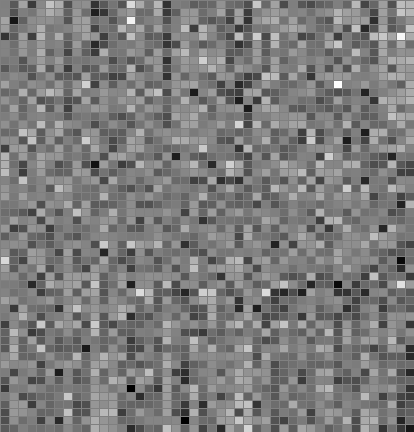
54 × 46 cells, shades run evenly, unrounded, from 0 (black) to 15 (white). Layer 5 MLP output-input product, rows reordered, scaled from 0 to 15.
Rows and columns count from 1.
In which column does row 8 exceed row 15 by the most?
23
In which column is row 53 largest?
27
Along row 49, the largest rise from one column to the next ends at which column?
16
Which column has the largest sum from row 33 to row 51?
11
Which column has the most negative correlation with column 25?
35
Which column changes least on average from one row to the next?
8
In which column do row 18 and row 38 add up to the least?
39
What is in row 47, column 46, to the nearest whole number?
2
